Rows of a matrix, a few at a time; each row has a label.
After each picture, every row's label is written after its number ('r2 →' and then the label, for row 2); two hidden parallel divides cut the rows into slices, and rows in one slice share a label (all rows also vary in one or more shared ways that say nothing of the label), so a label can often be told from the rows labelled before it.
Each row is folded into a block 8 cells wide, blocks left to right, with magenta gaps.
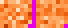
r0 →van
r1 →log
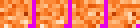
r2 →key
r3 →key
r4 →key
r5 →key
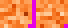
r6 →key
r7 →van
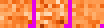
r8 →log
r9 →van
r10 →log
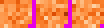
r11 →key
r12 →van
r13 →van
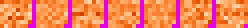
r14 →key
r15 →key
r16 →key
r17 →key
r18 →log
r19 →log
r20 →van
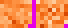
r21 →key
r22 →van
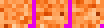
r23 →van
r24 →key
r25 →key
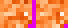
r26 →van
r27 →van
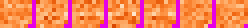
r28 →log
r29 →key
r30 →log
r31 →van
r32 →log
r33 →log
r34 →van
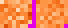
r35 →van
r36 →key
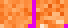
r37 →log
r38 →key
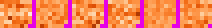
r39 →key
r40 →van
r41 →key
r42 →van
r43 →log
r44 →log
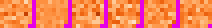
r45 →key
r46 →log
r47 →key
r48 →log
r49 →log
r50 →log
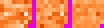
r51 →van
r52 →van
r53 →log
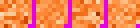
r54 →van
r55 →key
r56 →key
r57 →van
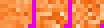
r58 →log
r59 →van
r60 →key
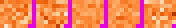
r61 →key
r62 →key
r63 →log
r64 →log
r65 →van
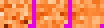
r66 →van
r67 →log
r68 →log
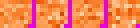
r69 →log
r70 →key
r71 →log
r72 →log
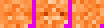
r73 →log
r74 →log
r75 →key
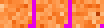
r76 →key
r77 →van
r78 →key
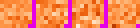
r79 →log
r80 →key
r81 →key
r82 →van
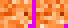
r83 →key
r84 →key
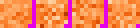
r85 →van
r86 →van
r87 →log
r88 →van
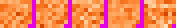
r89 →van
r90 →van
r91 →van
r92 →log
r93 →van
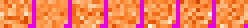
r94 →van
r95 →log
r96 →van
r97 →van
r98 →key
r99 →key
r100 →key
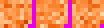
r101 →log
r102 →key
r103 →key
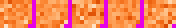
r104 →key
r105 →log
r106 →van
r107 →log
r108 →key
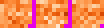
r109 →key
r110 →van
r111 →van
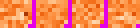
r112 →key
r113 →log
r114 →key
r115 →key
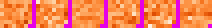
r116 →log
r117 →van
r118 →log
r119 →van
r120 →key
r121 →log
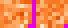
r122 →van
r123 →key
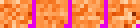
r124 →van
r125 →log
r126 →log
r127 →key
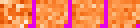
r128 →van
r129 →key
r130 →log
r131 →log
